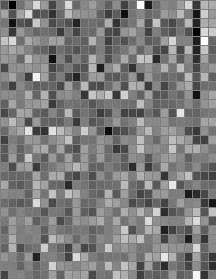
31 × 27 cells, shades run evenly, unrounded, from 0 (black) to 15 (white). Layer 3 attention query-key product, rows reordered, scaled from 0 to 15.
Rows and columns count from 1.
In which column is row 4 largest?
26
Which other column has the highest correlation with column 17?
13
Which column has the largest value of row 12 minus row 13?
18
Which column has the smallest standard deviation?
3
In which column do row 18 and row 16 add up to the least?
1
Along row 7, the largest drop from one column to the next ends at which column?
20
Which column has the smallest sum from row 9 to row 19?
25
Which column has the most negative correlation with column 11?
6
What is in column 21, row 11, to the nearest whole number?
5
